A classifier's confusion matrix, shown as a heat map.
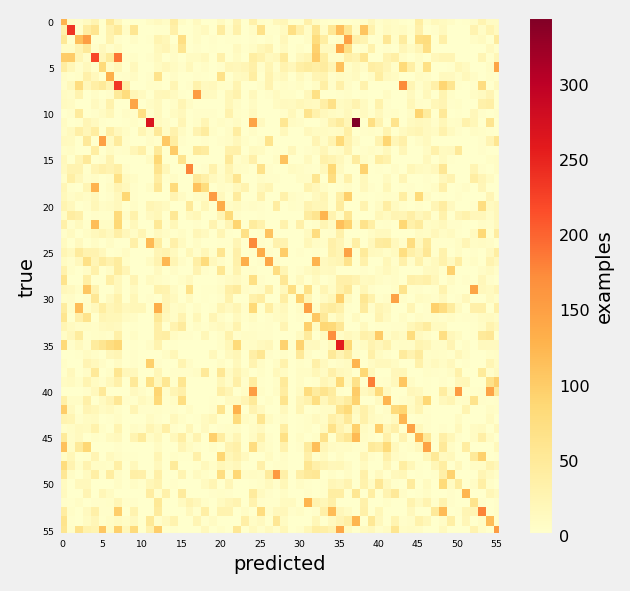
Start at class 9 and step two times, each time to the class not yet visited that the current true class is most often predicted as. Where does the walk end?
40
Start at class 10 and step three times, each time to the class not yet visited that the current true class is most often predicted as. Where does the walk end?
11
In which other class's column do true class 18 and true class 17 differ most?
4
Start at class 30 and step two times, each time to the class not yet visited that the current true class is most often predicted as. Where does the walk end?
22
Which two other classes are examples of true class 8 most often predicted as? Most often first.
17, 32
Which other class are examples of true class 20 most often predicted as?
53
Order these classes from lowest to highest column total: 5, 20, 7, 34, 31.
5, 20, 31, 34, 7
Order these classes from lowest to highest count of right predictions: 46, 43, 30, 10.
10, 30, 43, 46
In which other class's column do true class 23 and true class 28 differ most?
26
